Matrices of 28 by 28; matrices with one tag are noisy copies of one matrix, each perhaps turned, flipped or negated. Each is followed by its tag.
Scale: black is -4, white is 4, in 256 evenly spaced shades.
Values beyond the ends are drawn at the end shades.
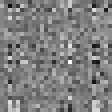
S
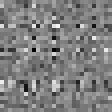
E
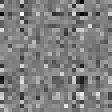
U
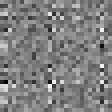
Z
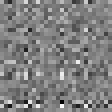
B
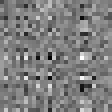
E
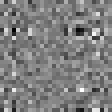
U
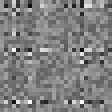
Z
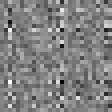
Z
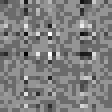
E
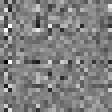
B
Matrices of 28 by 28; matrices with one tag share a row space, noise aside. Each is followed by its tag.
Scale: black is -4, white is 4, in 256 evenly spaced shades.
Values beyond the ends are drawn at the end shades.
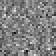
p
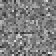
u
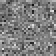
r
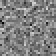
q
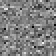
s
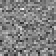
u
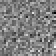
p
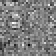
r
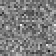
u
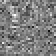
r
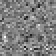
q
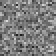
u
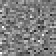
q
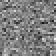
s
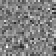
p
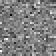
q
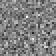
p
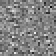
r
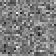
s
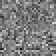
u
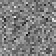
p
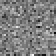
s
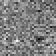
s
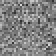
u
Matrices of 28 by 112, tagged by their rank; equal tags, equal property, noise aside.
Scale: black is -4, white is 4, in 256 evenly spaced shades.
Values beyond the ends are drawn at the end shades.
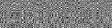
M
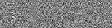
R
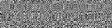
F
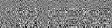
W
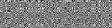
W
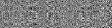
W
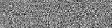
R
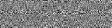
F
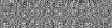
W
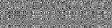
M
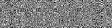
R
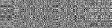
M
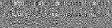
M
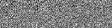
R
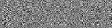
F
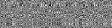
F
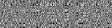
W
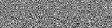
R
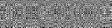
M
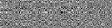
W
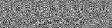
R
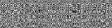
R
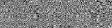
F
